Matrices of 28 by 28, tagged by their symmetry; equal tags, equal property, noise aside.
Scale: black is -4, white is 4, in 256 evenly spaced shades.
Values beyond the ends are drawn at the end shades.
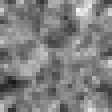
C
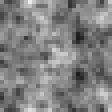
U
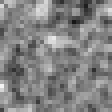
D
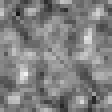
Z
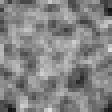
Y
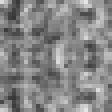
U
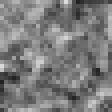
Y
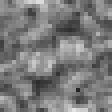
Z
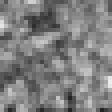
D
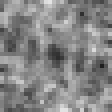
Z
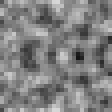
U
